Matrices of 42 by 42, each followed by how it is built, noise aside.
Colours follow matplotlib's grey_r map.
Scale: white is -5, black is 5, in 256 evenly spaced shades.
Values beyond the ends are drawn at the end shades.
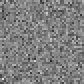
noise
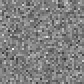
noise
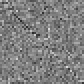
diagonal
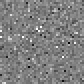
sparse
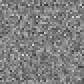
uneven rows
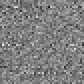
uneven rows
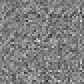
low rank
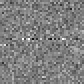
uneven rows
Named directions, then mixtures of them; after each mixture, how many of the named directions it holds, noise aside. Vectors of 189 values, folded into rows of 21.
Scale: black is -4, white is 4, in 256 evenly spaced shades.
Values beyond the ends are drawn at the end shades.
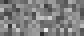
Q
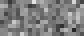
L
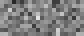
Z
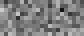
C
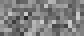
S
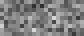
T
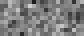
one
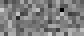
one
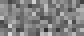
three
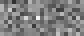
three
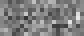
two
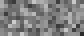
one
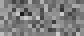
three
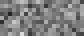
three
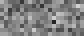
one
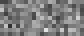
three
